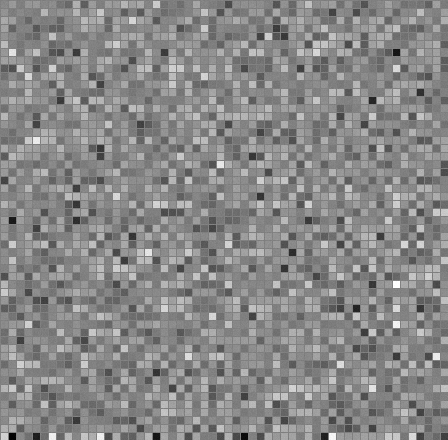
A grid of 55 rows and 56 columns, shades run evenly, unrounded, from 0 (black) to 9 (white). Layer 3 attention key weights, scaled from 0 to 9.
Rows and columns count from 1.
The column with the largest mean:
50
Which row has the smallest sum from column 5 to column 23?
53
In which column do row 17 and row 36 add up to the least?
47
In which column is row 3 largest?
17
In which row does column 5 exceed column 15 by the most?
18
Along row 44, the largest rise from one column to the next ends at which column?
16
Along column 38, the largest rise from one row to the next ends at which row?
10
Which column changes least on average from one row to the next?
30
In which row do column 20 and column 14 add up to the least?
55
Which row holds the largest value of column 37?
49
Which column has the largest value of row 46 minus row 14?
43
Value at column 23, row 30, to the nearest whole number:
6
